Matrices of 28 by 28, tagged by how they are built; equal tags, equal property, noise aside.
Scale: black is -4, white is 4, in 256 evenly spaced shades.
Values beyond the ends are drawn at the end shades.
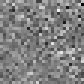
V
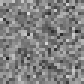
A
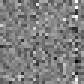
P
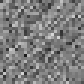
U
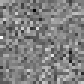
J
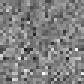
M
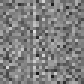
A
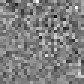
V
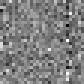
P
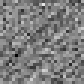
U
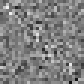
J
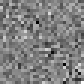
J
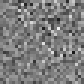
V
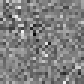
J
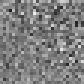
V
